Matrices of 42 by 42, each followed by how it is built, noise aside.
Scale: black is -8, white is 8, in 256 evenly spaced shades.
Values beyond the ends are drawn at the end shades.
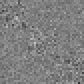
block diagonal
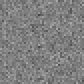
repeating rows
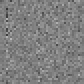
uneven columns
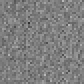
repeating rows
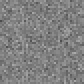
repeating rows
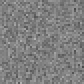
repeating rows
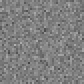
noise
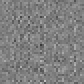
low rank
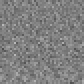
repeating columns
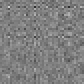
low rank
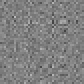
low rank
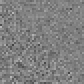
lower triangular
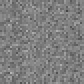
repeating rows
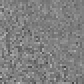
lower triangular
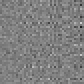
low rank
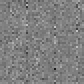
uneven columns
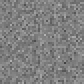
repeating rows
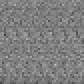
repeating columns
